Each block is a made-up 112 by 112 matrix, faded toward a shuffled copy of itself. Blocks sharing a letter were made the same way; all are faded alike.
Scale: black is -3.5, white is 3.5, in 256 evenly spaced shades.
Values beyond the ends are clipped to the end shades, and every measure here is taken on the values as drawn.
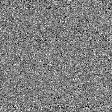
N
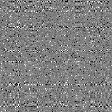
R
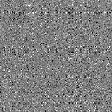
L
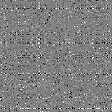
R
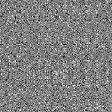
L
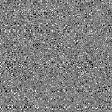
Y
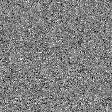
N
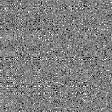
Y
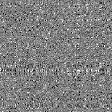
L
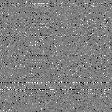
R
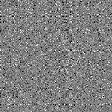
L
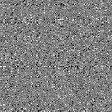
Y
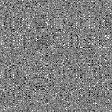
L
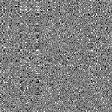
L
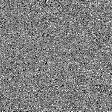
N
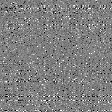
R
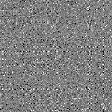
L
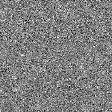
N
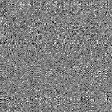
Y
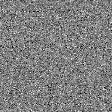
N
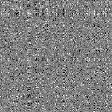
L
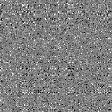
Y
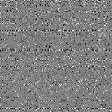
R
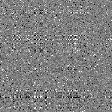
Y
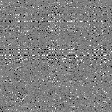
R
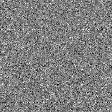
N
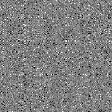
Y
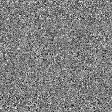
N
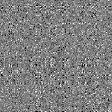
L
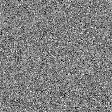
N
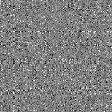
Y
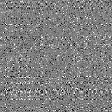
R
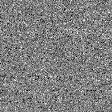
N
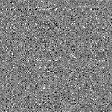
L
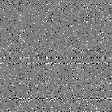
R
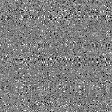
Y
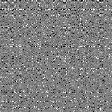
R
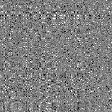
Y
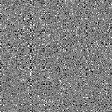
L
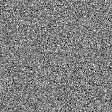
N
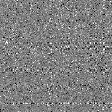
Y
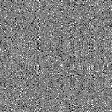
L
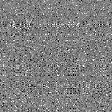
Y
